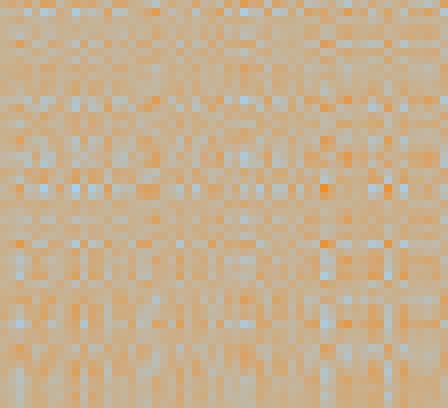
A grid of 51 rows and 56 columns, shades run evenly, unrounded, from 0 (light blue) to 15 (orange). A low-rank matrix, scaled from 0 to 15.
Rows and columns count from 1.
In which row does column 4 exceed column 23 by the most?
31
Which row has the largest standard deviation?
24
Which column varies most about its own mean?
41
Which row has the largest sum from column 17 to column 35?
1
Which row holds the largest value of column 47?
35
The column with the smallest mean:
3
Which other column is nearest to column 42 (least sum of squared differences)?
18
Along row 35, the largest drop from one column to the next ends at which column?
49
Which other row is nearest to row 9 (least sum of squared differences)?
17
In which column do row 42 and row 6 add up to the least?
44
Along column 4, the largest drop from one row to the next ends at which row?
2
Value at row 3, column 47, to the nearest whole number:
5
